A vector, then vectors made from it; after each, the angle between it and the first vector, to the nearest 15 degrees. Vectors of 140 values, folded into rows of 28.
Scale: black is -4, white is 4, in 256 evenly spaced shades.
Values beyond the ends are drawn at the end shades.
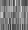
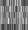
45 degrees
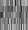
165 degrees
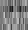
120 degrees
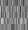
90 degrees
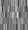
90 degrees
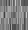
30 degrees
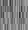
120 degrees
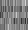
120 degrees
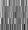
60 degrees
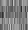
135 degrees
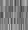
150 degrees
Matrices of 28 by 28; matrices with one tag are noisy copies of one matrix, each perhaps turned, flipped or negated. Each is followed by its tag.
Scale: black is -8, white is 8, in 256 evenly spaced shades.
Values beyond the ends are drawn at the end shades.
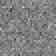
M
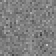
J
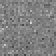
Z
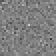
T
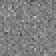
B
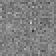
Z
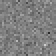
M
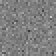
T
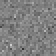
M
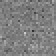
Z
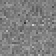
Z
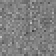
Z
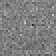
Z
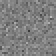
T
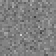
B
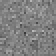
Z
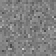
M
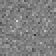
B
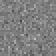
B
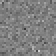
T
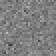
M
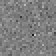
B
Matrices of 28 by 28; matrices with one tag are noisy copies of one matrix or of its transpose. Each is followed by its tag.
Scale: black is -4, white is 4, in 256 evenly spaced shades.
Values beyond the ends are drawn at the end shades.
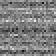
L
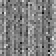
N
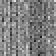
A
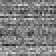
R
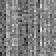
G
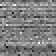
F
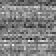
G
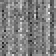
L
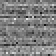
R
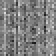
R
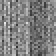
A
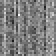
R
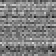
F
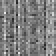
R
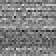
A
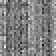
N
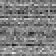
R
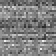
G
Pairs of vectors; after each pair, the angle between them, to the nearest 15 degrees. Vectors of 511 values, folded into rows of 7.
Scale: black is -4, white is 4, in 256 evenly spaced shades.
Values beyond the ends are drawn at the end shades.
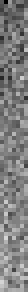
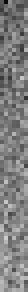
15 degrees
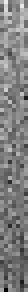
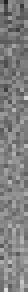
150 degrees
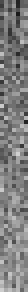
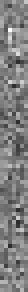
105 degrees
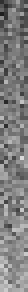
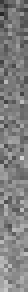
15 degrees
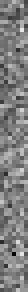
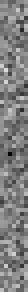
135 degrees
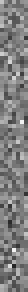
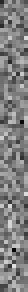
165 degrees
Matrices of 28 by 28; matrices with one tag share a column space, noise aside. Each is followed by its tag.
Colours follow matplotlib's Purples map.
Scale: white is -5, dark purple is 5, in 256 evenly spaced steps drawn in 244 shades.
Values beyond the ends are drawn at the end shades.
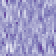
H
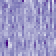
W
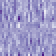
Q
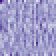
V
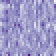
V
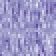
Q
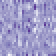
V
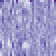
W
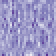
V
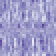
Q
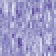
Q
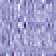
V
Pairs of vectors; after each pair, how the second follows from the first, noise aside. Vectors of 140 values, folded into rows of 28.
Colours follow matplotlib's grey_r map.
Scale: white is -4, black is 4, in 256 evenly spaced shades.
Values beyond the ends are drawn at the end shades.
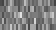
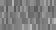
wrapped around, shrunk.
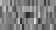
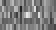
reversed, negated.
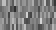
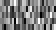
wrapped around, negated, scaled up.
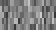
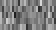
reversed, negated.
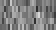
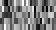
wrapped around, negated, scaled up.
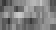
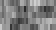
wrapped around.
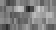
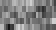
wrapped around.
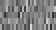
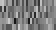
wrapped around.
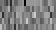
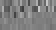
wrapped around, negated, partly zeroed.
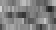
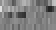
partly zeroed.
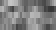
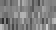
reversed, partly zeroed.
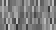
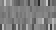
reversed, partly zeroed.
